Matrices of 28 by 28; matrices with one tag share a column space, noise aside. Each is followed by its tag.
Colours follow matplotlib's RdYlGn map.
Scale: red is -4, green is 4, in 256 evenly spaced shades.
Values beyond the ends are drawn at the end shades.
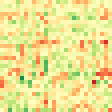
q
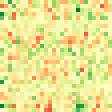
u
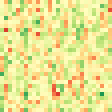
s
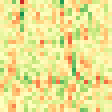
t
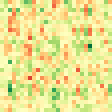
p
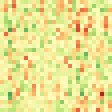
s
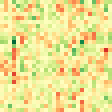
u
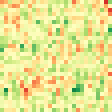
p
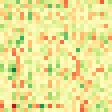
u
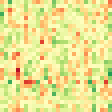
t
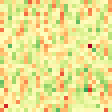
p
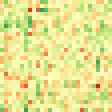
s
